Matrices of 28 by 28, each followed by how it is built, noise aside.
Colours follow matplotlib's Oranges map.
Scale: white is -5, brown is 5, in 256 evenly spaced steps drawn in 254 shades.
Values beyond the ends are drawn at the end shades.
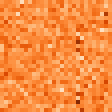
uneven columns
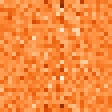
uneven columns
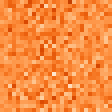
uneven columns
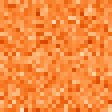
repeating columns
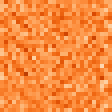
repeating rows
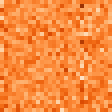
uneven columns
